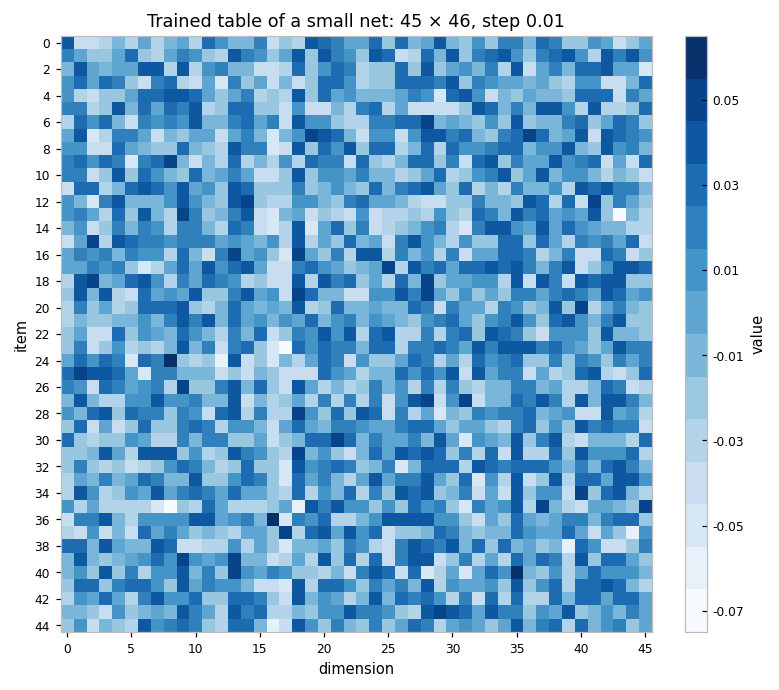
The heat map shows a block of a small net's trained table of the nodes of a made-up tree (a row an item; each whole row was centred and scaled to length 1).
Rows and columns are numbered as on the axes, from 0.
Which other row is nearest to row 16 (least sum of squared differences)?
28
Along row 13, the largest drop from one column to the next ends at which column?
15
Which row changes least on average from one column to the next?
21
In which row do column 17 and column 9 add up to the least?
38
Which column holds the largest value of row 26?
9
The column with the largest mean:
35
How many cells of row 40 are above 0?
23
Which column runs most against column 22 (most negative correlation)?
3
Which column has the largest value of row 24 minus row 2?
8
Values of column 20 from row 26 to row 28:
-0.03 0.02 -0.02
